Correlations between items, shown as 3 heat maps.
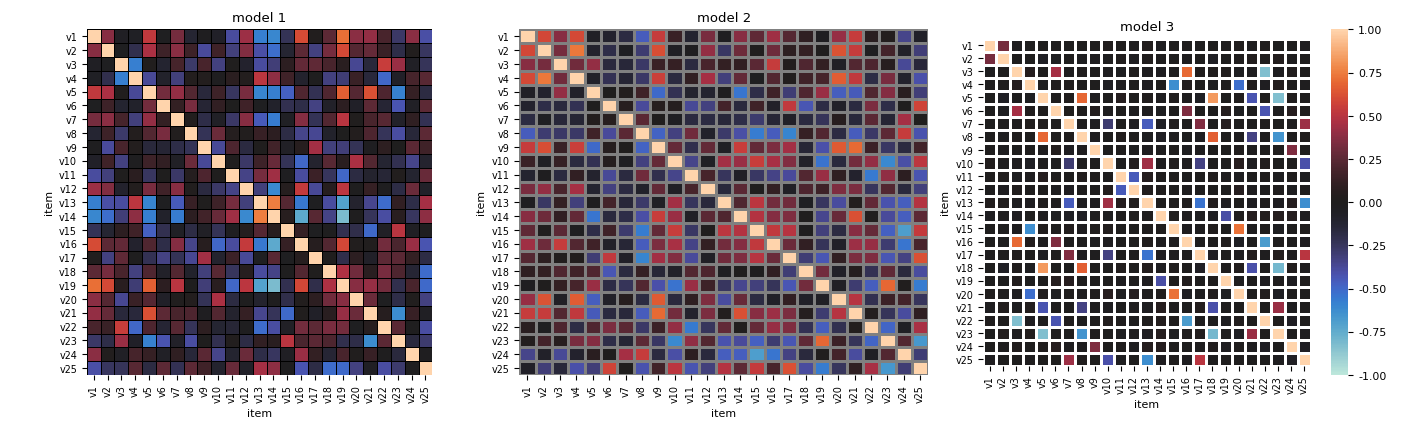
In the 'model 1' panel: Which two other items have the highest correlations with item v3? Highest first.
v22, v23
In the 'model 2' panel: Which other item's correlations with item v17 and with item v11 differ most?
v25
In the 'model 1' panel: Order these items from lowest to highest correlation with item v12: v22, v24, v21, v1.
v22, v21, v24, v1
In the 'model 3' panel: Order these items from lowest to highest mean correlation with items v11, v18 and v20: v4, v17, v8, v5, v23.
v23, v4, v17, v8, v5
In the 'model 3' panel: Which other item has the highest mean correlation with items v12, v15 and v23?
v20
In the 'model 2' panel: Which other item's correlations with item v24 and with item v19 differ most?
v7
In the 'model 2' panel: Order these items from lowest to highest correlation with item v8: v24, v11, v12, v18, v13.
v13, v12, v18, v11, v24
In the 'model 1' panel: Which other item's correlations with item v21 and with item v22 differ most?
v23
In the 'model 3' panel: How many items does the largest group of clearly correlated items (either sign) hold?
5
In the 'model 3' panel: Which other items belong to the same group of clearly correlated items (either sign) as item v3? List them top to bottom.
v6, v16, v22
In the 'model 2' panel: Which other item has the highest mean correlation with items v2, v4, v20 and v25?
v9
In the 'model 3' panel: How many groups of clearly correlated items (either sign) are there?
8
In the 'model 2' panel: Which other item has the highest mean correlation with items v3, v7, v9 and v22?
v16
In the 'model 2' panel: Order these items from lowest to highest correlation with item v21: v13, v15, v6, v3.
v6, v13, v3, v15
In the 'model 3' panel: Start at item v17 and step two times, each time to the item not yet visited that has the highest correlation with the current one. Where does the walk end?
v7
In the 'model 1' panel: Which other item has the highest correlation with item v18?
v19
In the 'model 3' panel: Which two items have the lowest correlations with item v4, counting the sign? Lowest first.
v15, v20
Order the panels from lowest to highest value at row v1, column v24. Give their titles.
model 2, model 3, model 1
